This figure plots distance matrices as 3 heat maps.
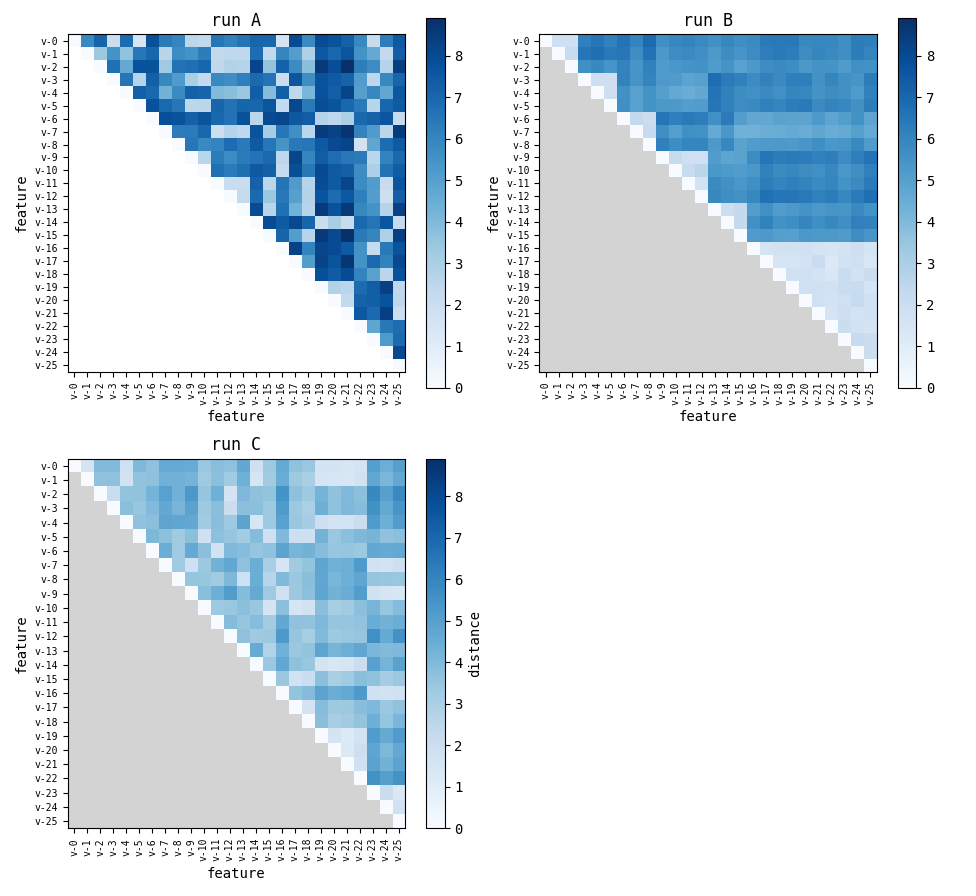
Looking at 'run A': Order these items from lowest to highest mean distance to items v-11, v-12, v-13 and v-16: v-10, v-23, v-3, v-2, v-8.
v-2, v-23, v-3, v-10, v-8
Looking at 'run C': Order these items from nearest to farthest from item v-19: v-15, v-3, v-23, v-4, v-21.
v-21, v-4, v-15, v-3, v-23
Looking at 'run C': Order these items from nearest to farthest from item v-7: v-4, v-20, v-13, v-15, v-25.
v-25, v-15, v-13, v-20, v-4
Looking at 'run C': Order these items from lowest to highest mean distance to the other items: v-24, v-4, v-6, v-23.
v-4, v-24, v-6, v-23
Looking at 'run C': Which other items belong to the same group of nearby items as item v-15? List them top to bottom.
v-5, v-10, v-17, v-18
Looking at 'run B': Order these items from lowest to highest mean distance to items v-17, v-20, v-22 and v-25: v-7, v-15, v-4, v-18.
v-18, v-7, v-15, v-4
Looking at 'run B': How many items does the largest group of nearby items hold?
10
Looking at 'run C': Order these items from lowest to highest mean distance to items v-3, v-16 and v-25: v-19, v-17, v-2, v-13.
v-17, v-13, v-2, v-19
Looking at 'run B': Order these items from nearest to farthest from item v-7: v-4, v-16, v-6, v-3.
v-6, v-16, v-4, v-3
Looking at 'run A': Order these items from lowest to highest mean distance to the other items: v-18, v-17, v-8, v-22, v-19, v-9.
v-18, v-9, v-22, v-8, v-17, v-19
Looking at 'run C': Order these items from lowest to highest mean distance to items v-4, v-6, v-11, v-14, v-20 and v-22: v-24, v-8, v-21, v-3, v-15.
v-21, v-15, v-3, v-8, v-24
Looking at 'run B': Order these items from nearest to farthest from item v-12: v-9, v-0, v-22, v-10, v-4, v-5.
v-9, v-10, v-4, v-5, v-0, v-22
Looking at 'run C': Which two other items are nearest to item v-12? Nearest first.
v-2, v-3
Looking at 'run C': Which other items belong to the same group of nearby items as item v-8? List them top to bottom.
v-13
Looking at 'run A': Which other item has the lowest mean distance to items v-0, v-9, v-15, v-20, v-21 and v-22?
v-23
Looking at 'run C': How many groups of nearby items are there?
6
